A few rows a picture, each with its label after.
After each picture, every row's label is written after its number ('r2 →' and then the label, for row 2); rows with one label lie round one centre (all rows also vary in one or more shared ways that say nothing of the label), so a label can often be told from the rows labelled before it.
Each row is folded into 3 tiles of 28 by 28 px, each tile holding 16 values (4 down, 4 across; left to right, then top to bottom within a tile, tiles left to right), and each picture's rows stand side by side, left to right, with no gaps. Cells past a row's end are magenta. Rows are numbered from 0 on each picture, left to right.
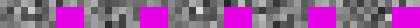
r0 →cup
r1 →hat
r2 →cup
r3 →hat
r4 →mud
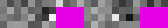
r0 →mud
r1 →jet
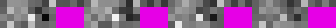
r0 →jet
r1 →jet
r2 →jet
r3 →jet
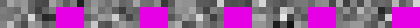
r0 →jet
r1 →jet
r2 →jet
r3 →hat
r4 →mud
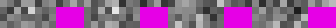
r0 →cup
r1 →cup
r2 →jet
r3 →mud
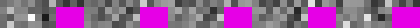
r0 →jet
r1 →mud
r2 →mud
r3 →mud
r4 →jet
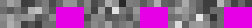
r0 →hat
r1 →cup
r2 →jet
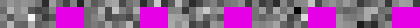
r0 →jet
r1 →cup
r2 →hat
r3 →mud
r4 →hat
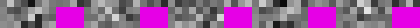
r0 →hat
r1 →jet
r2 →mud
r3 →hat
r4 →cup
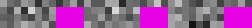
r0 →cup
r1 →cup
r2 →hat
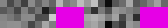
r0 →mud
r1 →hat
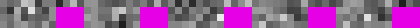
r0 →cup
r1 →hat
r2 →mud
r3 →jet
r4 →jet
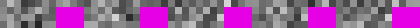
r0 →hat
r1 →jet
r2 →mud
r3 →cup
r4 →mud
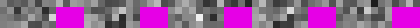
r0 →mud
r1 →hat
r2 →jet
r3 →hat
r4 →cup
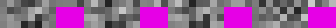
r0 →hat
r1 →hat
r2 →hat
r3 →mud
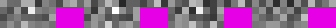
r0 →cup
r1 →cup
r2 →cup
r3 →mud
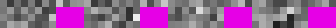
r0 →mud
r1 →mud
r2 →cup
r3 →hat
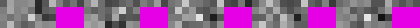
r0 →jet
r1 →hat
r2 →jet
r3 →jet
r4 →jet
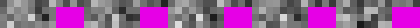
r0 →jet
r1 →jet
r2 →jet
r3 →jet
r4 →hat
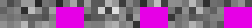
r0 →cup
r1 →cup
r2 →cup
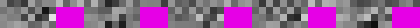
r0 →mud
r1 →hat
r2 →mud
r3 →mud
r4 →hat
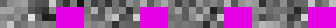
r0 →jet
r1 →mud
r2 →mud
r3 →mud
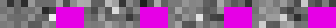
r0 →mud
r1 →cup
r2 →jet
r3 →jet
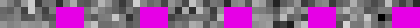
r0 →cup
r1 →jet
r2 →cup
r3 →hat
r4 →jet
